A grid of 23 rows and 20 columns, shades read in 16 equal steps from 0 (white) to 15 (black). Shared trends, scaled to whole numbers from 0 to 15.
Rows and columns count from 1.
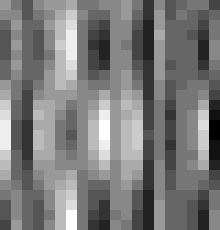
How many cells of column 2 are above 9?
3
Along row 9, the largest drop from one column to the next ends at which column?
15
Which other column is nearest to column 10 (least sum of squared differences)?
19
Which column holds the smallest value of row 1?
7
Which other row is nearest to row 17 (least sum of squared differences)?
11
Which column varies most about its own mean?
10
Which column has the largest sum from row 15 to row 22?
14
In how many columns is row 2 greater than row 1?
8
